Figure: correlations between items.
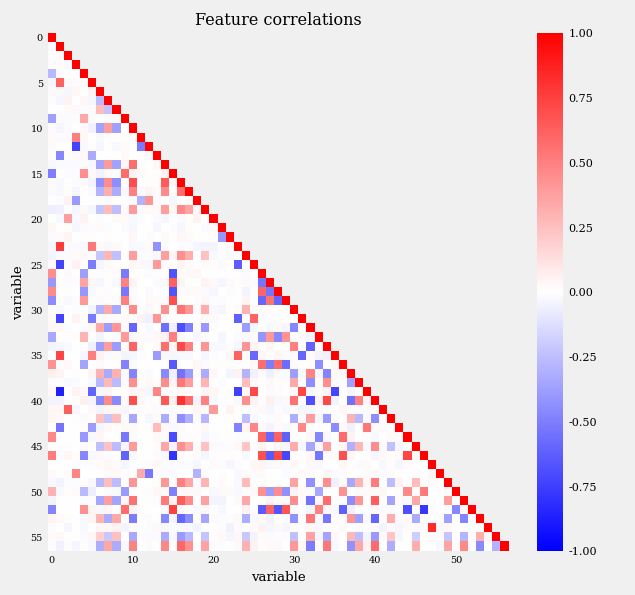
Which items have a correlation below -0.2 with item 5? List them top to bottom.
13, 25, 31, 39, 43
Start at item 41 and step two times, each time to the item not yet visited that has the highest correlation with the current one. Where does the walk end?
20
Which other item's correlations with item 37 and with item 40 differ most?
16
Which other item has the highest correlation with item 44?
46
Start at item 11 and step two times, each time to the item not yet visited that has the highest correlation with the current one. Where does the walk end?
48
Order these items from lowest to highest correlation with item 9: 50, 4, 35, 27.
50, 35, 4, 27
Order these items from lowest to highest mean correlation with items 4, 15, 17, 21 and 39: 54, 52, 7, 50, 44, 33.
44, 50, 54, 7, 33, 52
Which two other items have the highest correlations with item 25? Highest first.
39, 31
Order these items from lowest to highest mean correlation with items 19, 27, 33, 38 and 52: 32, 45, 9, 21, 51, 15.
32, 21, 45, 51, 9, 15
